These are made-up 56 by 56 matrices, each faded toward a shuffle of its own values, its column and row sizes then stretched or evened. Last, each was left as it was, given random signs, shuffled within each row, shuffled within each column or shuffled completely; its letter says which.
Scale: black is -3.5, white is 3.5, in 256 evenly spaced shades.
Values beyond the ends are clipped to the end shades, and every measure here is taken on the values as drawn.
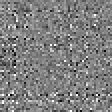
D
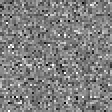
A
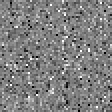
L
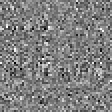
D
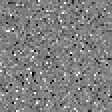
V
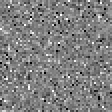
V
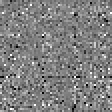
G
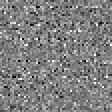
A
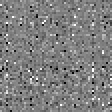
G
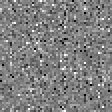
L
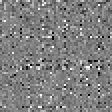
D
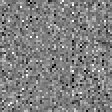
L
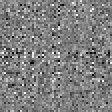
G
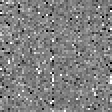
L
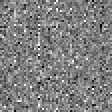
L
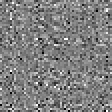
D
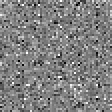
G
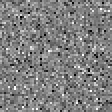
V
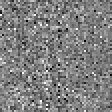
L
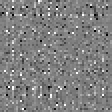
D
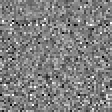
A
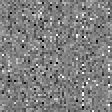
L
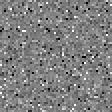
V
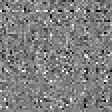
G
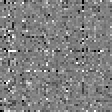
G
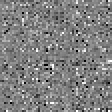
G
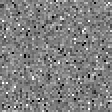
V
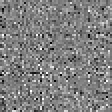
D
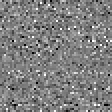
A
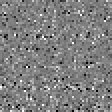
A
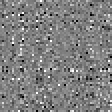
D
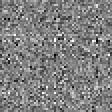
G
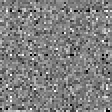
G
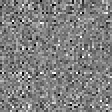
D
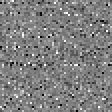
A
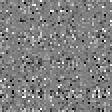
G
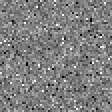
V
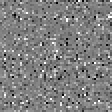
D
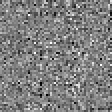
G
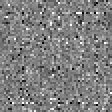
G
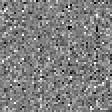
L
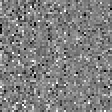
L
